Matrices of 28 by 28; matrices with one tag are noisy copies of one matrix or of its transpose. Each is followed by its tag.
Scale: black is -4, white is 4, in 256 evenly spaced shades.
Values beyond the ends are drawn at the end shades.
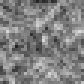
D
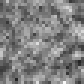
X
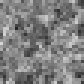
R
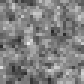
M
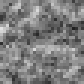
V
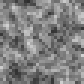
M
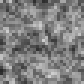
D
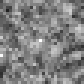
X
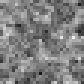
R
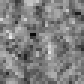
V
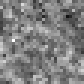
M
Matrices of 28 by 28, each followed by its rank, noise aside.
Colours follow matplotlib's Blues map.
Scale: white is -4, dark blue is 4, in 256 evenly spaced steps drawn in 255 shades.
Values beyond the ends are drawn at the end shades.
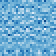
three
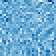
six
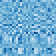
three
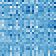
four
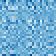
three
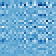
two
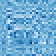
four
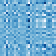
two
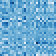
three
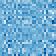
three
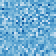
six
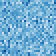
eight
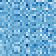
four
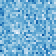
eight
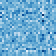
six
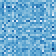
four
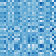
two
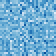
eight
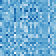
four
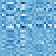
two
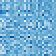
four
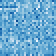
six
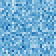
six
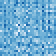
four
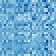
four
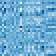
three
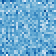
eight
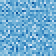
eight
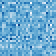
three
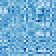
three
